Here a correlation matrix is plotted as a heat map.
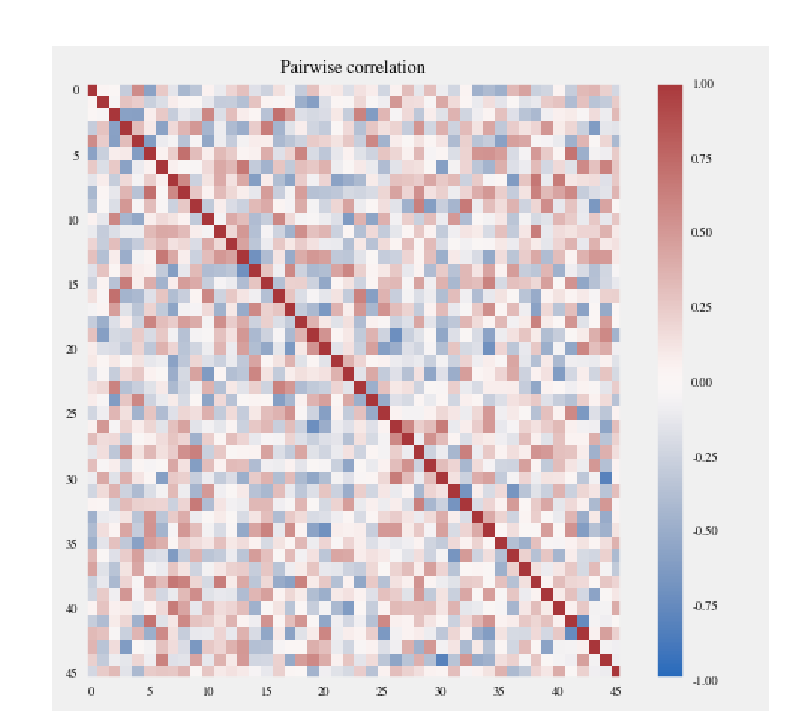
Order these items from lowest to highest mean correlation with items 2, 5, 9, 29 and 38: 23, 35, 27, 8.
23, 27, 35, 8
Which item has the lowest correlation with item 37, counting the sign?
35
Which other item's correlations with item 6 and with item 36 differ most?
13
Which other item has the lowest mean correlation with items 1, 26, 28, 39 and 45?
19
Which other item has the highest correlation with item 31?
10
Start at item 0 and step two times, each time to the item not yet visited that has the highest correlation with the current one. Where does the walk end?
24
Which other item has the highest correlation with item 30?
26
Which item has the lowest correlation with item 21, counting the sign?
7
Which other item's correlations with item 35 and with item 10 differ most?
22
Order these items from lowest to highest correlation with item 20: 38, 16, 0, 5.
5, 16, 0, 38
